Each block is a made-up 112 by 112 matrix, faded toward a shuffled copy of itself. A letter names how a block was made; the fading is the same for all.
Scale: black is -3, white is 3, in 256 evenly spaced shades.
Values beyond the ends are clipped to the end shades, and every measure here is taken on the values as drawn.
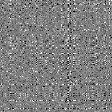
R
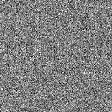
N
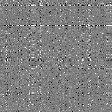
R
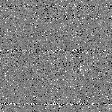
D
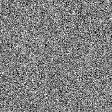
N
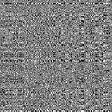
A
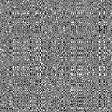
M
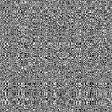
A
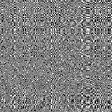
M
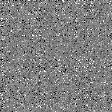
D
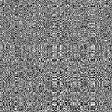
A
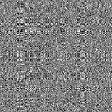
A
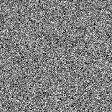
N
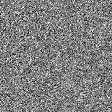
N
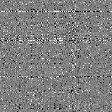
R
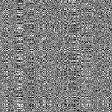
M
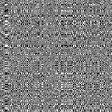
M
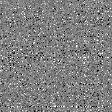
D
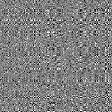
M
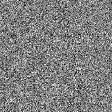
N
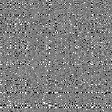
R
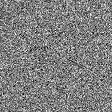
N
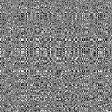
M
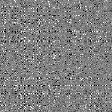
R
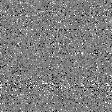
D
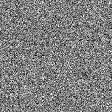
N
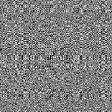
A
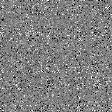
D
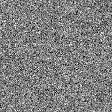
N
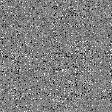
D
